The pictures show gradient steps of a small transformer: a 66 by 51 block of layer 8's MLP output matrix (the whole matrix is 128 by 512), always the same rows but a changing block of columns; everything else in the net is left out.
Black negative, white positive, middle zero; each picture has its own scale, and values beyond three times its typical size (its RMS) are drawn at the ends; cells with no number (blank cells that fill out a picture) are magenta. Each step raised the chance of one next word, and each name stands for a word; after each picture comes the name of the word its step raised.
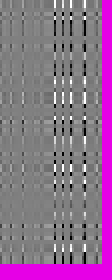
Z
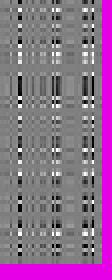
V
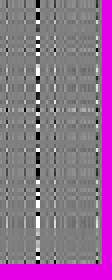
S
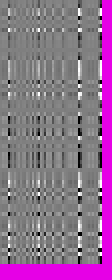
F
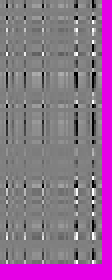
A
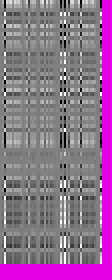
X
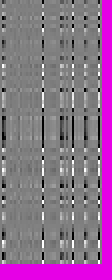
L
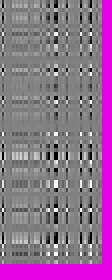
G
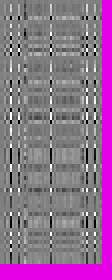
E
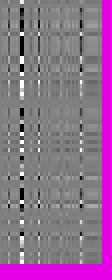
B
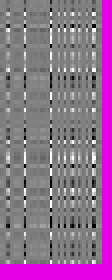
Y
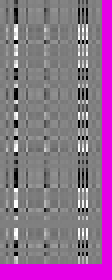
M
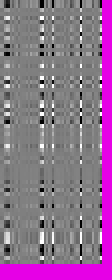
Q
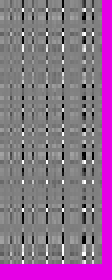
G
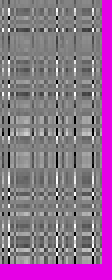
F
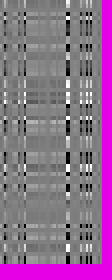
Z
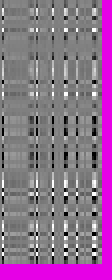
F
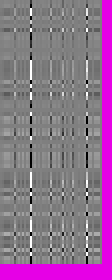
F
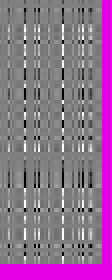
M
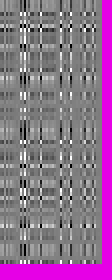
Y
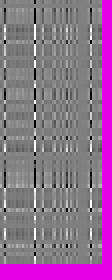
M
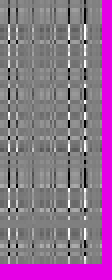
M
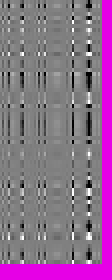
A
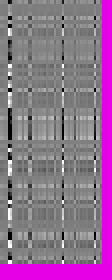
L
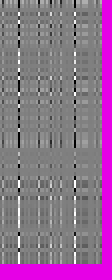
X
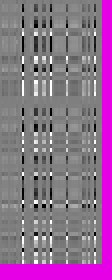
B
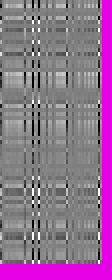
A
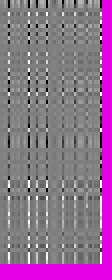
X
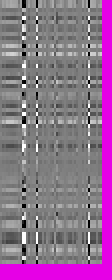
Q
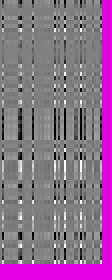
L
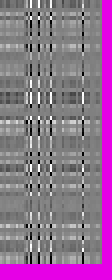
Z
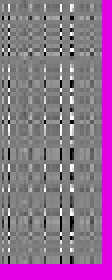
E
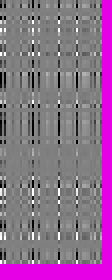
A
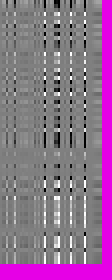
X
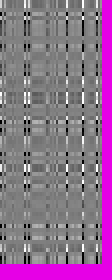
Z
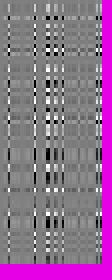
E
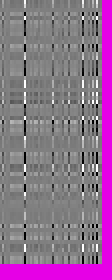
Z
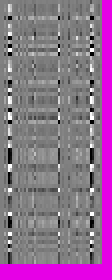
E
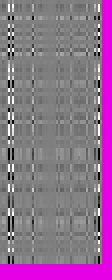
E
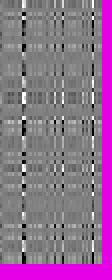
Z
